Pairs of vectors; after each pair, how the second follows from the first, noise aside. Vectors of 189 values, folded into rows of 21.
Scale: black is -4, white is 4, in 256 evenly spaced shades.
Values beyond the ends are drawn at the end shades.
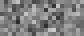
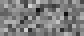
reversed.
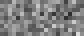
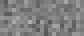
reversed, negated, shrunk.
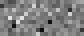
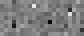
partly zeroed.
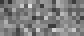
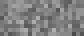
reversed, shrunk.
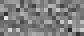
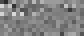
reversed, partly zeroed.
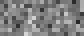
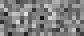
reversed.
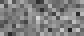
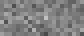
reversed, shrunk.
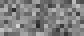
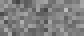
reversed, shrunk.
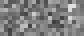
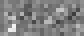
reversed, partly zeroed.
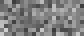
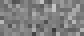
partly zeroed.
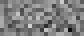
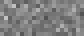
reversed, negated, shrunk.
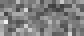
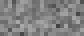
reversed, negated, shrunk.
